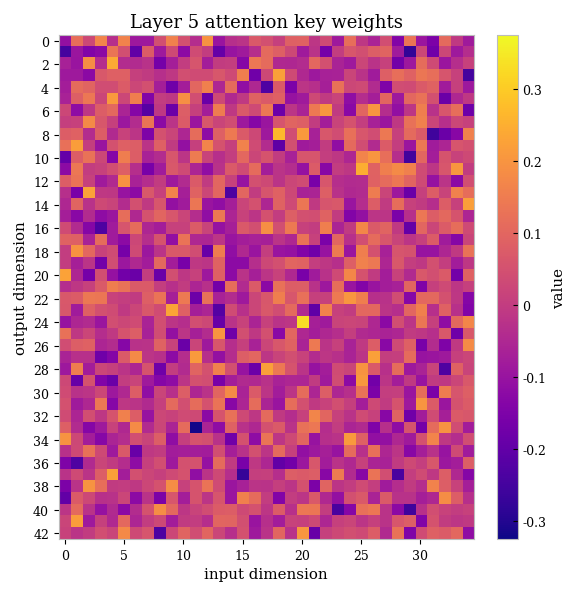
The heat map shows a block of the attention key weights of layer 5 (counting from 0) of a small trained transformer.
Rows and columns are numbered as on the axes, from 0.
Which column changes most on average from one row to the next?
29
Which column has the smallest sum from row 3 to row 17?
7
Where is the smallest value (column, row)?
11, 33
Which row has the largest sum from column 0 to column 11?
5
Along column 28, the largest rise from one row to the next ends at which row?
3
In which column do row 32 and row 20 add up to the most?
0
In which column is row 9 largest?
1
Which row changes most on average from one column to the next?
6
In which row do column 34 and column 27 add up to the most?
8
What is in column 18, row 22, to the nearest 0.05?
0.15
